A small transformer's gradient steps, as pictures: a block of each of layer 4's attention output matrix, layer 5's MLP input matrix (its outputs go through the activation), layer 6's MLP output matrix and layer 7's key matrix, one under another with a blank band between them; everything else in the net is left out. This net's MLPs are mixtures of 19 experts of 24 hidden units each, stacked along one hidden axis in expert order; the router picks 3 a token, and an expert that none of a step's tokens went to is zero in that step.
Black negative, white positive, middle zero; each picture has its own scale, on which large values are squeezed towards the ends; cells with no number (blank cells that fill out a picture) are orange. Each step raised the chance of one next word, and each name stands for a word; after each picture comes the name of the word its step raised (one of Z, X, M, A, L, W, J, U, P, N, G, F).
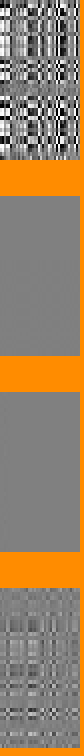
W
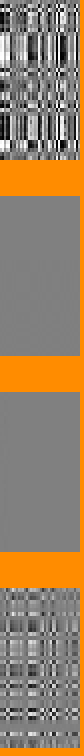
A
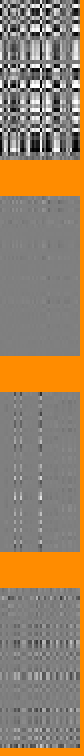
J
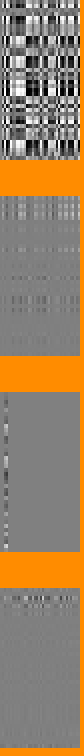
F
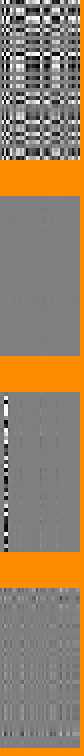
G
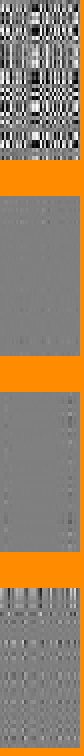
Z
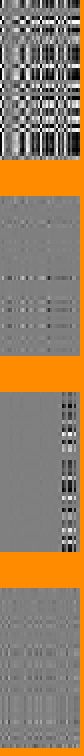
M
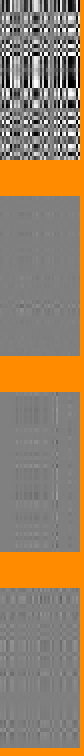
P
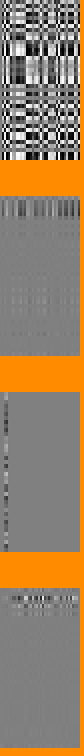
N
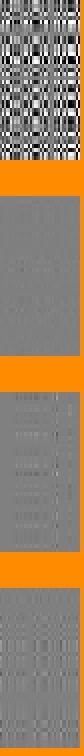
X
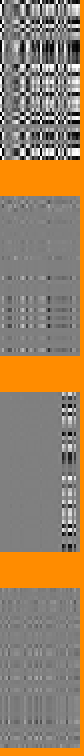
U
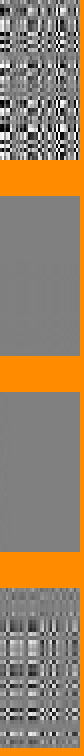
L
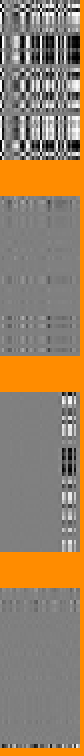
A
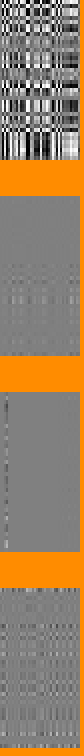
J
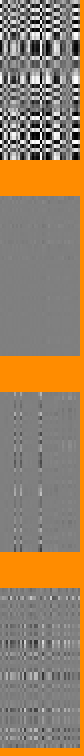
N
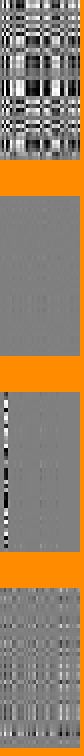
F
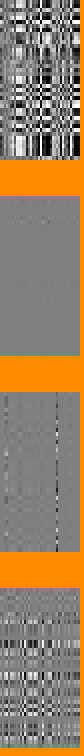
M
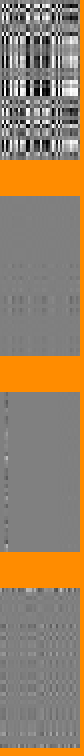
F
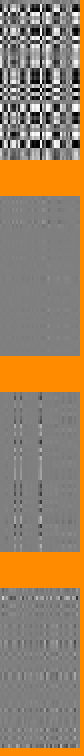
Z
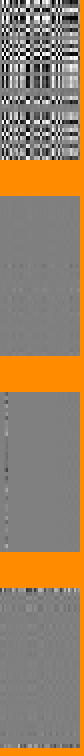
G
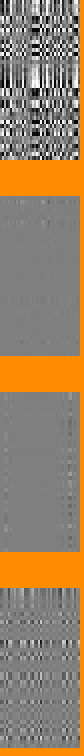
P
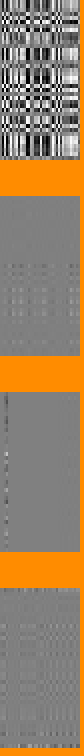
M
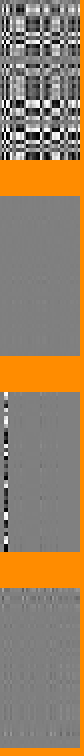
L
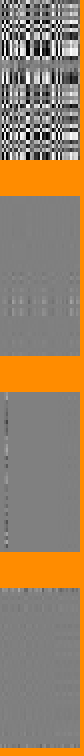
N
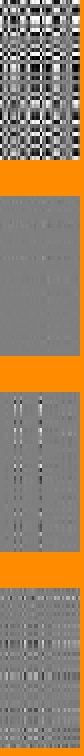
G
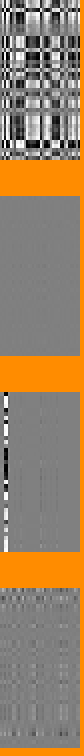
A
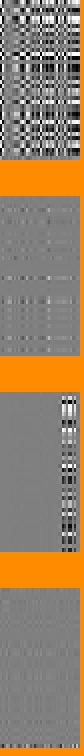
G
